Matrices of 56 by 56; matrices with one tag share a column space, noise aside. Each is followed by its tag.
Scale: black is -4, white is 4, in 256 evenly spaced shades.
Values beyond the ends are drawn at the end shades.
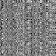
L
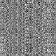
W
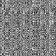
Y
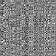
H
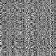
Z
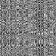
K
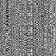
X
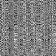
X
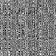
Y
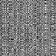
X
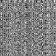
L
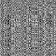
H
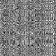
K
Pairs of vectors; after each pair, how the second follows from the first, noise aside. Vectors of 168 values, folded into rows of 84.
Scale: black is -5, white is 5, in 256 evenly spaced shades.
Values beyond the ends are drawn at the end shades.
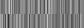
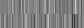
reversed, negated, partly zeroed.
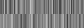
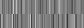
reversed, negated, partly zeroed.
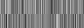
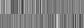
partly zeroed.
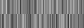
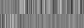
reversed, partly zeroed.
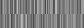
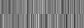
reversed, negated, partly zeroed.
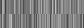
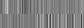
wrapped around, partly zeroed.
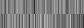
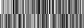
reversed, negated, scaled up.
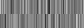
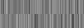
wrapped around, shrunk.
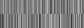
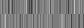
wrapped around, partly zeroed.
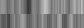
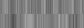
wrapped around, shrunk.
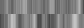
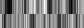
reversed, negated, scaled up.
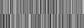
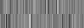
partly zeroed.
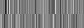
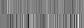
reversed, negated, partly zeroed.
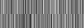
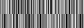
reversed, negated, scaled up.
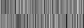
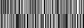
scaled up.
